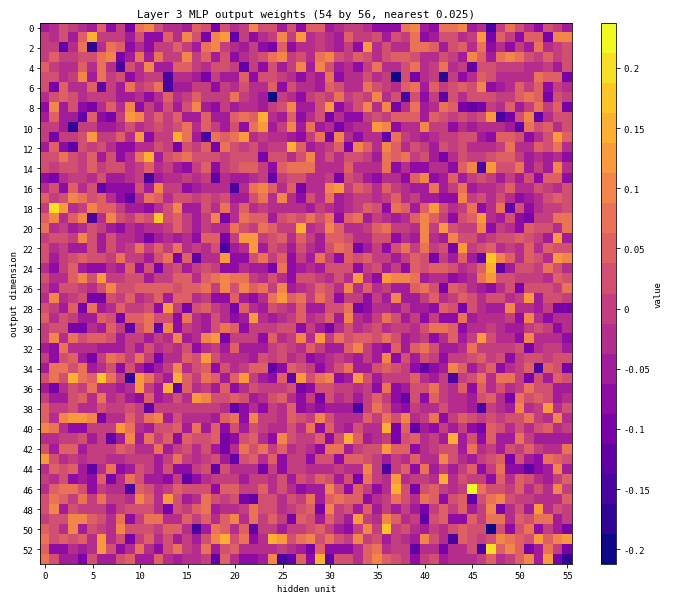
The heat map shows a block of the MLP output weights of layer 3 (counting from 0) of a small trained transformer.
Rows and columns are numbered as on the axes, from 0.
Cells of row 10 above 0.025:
11
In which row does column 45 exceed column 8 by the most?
46
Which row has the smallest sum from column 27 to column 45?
5
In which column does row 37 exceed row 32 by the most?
16
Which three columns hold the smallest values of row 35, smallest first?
9, 43, 26
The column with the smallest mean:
8
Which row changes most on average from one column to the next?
35
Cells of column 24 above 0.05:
4
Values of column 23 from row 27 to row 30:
-0.025 -0.05 -0.025 0
